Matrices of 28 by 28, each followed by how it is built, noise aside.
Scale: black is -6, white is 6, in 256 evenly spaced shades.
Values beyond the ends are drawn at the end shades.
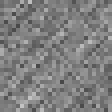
Hankel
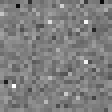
sparse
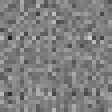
low rank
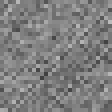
Hankel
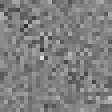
banded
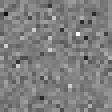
sparse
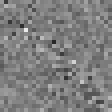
banded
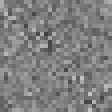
block diagonal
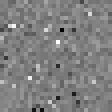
sparse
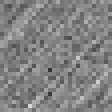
Hankel
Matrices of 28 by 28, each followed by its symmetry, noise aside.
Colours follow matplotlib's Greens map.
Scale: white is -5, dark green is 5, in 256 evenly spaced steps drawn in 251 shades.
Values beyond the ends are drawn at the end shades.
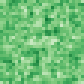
same after a half turn.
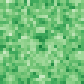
mirrored left to right.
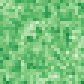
symmetric.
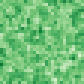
symmetric.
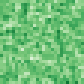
antisymmetric.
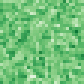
antisymmetric.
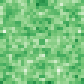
mirrored left to right.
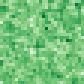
symmetric across the other diagonal.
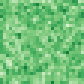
antisymmetric.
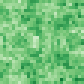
mirrored top to bottom.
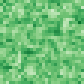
same after a half turn.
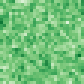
antisymmetric.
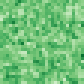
antisymmetric.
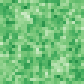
same after a half turn.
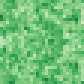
mirrored top to bottom.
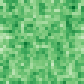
mirrored left to right.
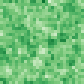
antisymmetric.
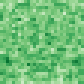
mirrored left to right.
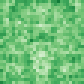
mirrored left to right.
